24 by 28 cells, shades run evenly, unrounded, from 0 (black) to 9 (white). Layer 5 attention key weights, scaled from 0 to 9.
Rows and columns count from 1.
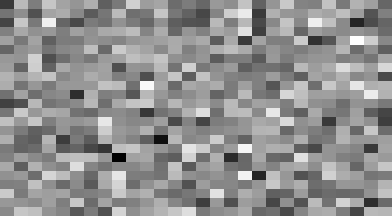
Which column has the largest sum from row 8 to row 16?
8
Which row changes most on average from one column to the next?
3
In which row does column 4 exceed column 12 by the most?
16
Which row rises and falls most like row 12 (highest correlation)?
6
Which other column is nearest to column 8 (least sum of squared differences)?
1
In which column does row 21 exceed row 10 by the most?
20
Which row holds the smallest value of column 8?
17
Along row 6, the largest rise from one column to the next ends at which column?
9
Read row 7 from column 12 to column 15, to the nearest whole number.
7 5 5 5
